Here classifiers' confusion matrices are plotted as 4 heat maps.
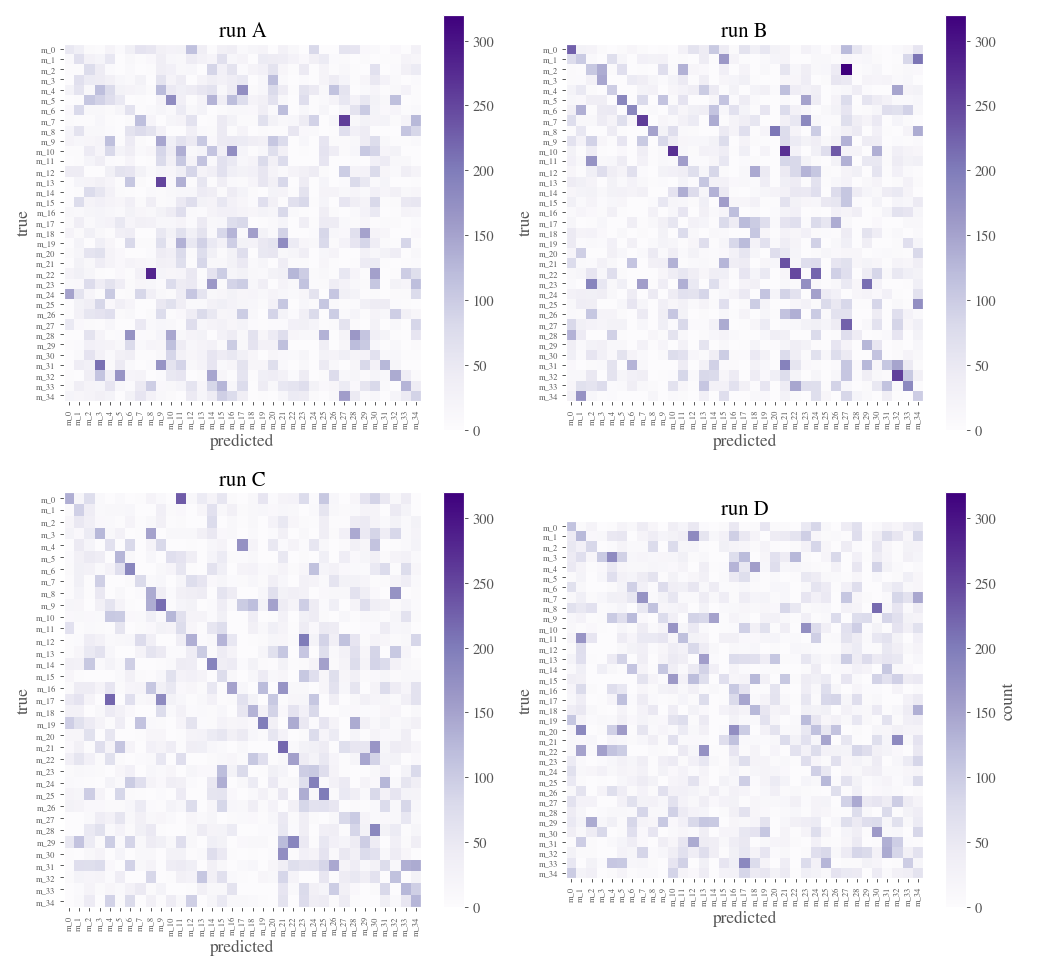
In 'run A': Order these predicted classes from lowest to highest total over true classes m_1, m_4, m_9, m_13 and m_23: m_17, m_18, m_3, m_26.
m_18, m_26, m_3, m_17
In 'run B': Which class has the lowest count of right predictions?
m_28
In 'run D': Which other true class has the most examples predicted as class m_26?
m_20
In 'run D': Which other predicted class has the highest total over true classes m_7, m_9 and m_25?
m_34
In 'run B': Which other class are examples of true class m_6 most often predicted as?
m_1
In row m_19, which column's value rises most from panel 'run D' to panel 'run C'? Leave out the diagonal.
m_22
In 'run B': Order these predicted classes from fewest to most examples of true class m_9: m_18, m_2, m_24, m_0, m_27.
m_18, m_24, m_0, m_2, m_27
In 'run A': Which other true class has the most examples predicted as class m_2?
m_5
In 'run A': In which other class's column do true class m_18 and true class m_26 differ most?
m_29
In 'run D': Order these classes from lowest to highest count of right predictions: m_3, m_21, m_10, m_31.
m_21, m_3, m_31, m_10
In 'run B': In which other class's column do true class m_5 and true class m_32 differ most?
m_23
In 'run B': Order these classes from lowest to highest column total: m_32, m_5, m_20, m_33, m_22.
m_20, m_5, m_33, m_32, m_22
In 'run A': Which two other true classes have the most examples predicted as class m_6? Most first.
m_28, m_13
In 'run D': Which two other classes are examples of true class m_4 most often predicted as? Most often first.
m_18, m_16
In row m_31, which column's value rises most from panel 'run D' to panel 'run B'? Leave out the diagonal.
m_21
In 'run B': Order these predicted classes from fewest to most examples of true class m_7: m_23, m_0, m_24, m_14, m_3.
m_24, m_3, m_0, m_14, m_23
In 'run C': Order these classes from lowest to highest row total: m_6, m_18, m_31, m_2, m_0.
m_2, m_18, m_6, m_0, m_31
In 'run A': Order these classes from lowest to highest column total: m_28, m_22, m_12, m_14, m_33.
m_22, m_33, m_28, m_12, m_14
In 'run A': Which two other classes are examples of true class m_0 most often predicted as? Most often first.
m_12, m_24
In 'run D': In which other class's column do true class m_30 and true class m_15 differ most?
m_10
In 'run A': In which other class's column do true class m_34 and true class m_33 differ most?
m_27
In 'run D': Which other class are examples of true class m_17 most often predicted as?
m_5
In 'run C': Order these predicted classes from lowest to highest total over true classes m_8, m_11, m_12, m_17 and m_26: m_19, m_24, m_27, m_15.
m_19, m_27, m_24, m_15
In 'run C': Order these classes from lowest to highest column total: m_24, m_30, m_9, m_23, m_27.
m_27, m_9, m_24, m_30, m_23
